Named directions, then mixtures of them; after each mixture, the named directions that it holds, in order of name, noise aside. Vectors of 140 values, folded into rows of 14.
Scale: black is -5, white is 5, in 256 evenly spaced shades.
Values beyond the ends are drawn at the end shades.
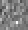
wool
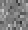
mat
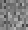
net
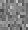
mat, net.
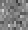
mat.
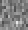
net, wool.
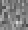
net, wool.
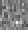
net, wool.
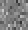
mat.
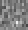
net, wool.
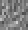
mat, wool.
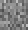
mat, net.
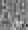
net, wool.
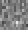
net, wool.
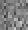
mat, net.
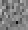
wool.
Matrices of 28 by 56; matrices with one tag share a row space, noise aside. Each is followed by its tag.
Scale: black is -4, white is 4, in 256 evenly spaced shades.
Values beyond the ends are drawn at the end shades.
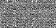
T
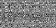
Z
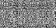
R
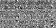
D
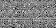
R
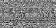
R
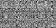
D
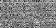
Z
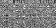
R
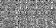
D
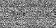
R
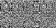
Z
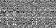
T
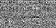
Z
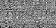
Z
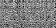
R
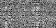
Z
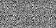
T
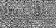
Z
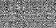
R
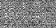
Z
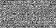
T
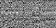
Z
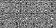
D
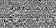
R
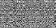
R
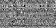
R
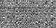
D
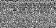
T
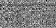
Z
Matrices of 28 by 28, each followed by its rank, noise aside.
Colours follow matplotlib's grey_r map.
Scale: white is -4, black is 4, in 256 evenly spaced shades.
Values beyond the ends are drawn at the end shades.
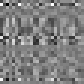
two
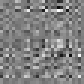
two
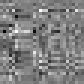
three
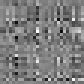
three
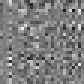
four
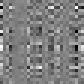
two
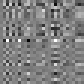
two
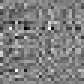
four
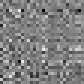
four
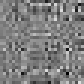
four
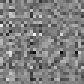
four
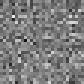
six
